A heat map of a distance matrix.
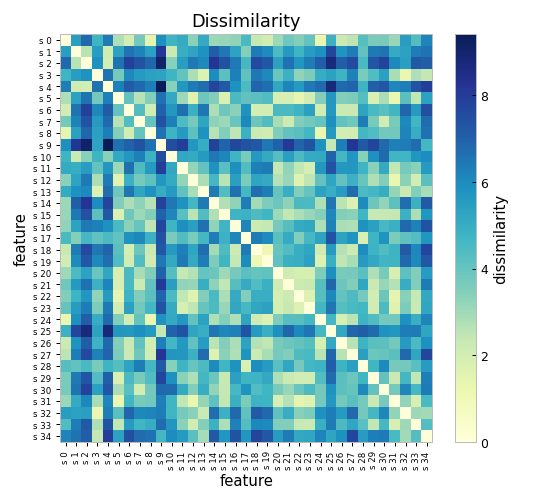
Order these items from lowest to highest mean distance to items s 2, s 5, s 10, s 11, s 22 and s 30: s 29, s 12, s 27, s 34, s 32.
s 12, s 29, s 32, s 27, s 34
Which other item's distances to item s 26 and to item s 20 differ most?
s 11
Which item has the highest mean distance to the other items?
s 9
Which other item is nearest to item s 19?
s 18
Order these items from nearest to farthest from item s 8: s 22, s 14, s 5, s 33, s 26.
s 26, s 14, s 5, s 22, s 33
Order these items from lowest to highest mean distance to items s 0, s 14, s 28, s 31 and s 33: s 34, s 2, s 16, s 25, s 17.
s 17, s 16, s 34, s 25, s 2
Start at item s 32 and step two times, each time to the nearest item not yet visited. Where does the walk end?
s 13
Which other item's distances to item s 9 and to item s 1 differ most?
s 4
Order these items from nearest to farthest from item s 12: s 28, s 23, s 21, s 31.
s 31, s 23, s 21, s 28
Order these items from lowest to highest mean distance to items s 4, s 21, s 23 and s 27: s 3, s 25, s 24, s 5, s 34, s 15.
s 5, s 15, s 24, s 3, s 34, s 25
